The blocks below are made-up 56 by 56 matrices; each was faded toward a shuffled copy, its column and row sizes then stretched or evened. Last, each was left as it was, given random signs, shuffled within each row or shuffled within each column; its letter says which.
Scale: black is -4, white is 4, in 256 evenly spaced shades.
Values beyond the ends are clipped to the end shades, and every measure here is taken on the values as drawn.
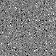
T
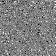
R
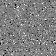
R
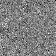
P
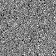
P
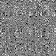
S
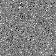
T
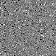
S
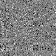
S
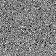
R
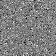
R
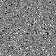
R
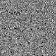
S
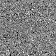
R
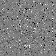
T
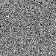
S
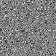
T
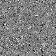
T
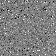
R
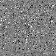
T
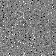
P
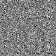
S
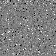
R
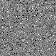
T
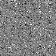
T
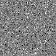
T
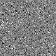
T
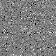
T
